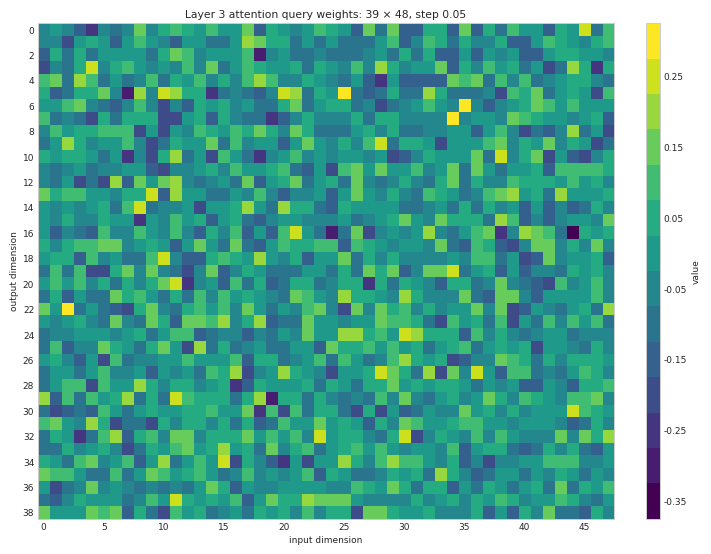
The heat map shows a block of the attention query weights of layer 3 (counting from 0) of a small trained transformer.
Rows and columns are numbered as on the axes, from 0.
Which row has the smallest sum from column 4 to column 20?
7
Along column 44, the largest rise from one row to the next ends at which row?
17
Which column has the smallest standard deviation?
43
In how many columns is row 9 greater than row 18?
23
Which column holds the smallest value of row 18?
40
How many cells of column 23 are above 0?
11
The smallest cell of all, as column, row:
44, 16
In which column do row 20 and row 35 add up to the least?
27
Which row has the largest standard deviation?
5
